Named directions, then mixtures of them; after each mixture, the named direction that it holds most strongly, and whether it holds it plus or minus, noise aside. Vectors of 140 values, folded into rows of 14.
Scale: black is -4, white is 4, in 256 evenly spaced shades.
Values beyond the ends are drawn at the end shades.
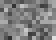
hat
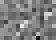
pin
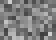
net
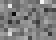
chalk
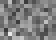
net, plus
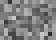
net, minus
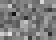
chalk, plus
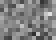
hat, plus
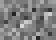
pin, plus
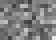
hat, plus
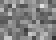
hat, minus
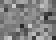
hat, minus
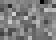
chalk, minus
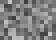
net, plus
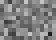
net, minus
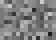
pin, plus
